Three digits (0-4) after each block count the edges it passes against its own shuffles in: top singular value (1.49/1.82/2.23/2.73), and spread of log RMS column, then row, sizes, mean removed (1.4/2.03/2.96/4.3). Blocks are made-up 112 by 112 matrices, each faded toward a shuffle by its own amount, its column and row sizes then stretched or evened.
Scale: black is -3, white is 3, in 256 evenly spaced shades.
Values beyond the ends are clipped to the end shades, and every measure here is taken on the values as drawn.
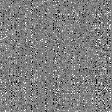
2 3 1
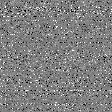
0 0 3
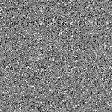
2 0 1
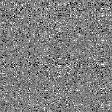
2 2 2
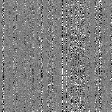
3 4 0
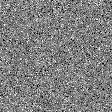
0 0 0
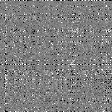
3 2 3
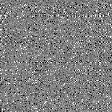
3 1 2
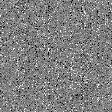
1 2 0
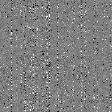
0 3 1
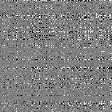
3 3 4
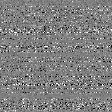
0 0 4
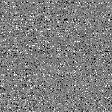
2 1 2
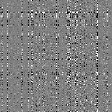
4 4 2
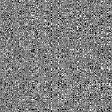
3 3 2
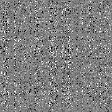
0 3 2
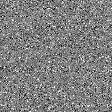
0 0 2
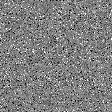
1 0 1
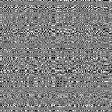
4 1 4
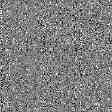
0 3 2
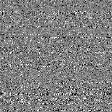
1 1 3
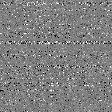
0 0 3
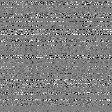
1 1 4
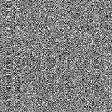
3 1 0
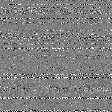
3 0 4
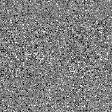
0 1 2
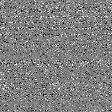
1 0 3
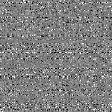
3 0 3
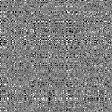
4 2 3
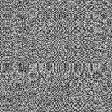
4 1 0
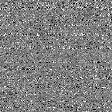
1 0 3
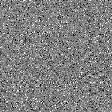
2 0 1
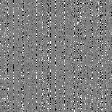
3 4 1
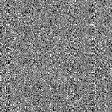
3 2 0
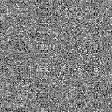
3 1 0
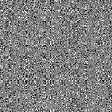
3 2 1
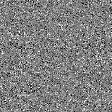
1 1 1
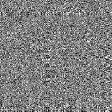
3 1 2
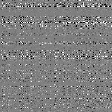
3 2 4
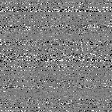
0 1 4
